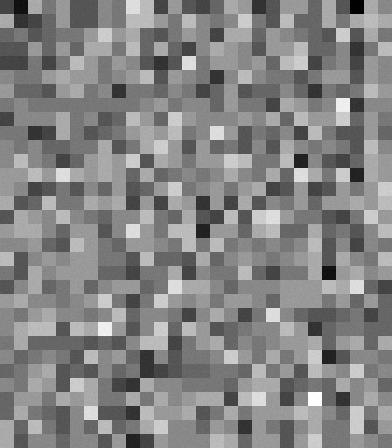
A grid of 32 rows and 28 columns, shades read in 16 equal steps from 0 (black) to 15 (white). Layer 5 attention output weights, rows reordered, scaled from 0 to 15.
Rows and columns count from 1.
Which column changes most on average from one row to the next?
10
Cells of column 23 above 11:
3
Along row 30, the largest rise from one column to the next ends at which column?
11
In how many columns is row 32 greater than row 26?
13
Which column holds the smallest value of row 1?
26
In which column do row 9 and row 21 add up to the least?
1
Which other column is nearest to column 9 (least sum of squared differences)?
4
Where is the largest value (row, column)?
29, 23
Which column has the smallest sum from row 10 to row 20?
24
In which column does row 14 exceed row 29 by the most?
25
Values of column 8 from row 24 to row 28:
14 6 8 8 7
